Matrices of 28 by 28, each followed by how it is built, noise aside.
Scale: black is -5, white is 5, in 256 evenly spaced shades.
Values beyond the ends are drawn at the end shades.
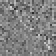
upper triangular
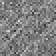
Hankel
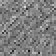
Hankel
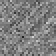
Hankel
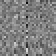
low rank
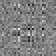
low rank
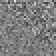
upper triangular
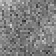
smooth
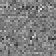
uneven rows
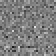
uneven rows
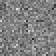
uneven rows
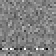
uneven rows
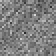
Hankel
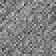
Hankel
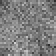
smooth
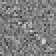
banded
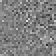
upper triangular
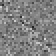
banded
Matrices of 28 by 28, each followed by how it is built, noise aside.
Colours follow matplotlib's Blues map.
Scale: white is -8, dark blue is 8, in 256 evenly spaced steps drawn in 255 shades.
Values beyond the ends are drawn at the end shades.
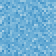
repeating rows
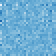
low rank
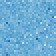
sparse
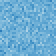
noise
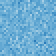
noise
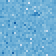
sparse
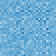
low rank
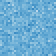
repeating rows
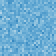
noise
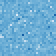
sparse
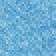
Toeplitz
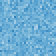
noise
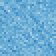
Toeplitz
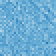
Toeplitz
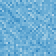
Toeplitz
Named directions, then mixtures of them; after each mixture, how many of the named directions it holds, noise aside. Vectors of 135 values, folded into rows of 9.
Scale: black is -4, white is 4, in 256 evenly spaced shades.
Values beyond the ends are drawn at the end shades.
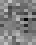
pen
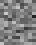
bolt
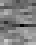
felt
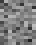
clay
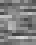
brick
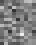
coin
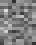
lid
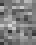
three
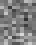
four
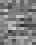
three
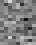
four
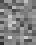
four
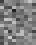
one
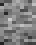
two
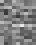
four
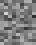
one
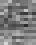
three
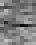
one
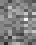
two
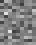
four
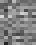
four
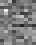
two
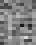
four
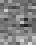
three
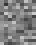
two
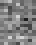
three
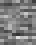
one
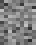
one
